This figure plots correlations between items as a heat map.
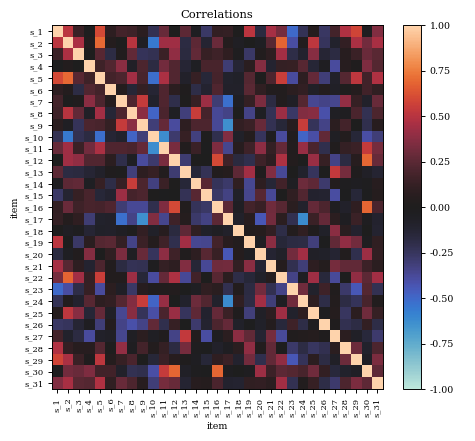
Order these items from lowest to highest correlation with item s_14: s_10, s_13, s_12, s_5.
s_10, s_13, s_12, s_5
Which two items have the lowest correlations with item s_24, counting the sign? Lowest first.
s_17, s_10
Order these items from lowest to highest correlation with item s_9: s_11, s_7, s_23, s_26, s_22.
s_26, s_22, s_23, s_11, s_7
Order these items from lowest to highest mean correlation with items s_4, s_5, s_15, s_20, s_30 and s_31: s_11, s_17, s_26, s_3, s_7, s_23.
s_17, s_26, s_23, s_3, s_7, s_11
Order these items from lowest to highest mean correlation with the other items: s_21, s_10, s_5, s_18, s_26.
s_10, s_26, s_18, s_21, s_5
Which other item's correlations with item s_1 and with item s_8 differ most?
s_19
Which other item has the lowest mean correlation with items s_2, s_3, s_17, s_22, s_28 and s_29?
s_23
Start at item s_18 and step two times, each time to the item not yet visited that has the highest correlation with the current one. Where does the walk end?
s_13
